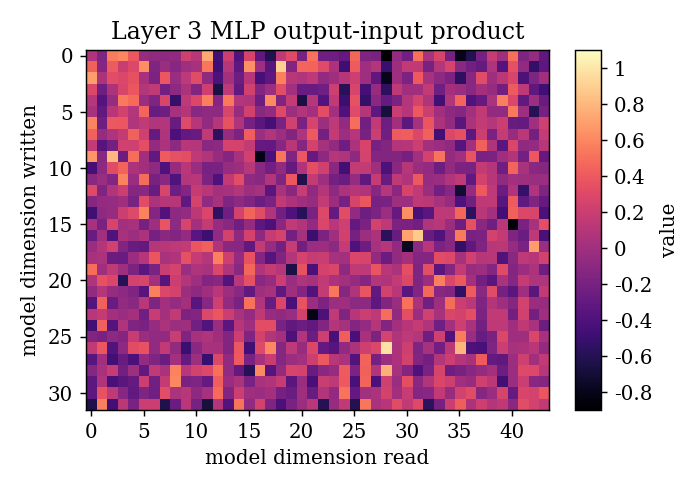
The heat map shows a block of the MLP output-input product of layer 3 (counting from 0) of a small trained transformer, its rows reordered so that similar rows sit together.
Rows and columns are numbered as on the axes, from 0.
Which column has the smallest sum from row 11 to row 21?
21
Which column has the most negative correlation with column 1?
13
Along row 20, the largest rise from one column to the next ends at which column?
4
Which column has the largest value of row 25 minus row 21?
35
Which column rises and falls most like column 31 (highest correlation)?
3
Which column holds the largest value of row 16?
31
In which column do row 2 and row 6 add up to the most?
0
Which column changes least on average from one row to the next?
29
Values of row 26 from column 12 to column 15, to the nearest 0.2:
0 -0.2 0.4 -0.4
